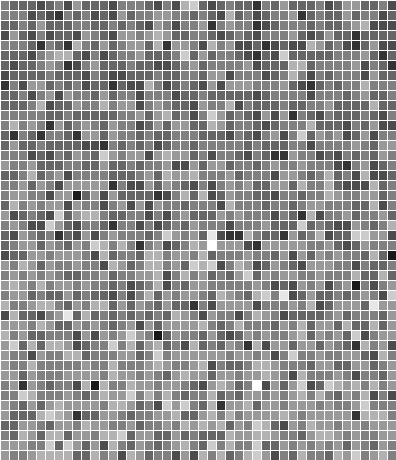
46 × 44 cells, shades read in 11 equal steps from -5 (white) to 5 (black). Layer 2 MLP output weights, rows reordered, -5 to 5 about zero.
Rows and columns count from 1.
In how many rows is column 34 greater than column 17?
13
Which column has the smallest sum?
21
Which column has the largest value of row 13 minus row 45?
6
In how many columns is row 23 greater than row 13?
17
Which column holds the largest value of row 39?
11
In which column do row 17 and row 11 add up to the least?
12
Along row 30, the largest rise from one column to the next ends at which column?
33
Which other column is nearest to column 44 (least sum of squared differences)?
30
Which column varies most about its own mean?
29
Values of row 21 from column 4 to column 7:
-1 0 -1 -1
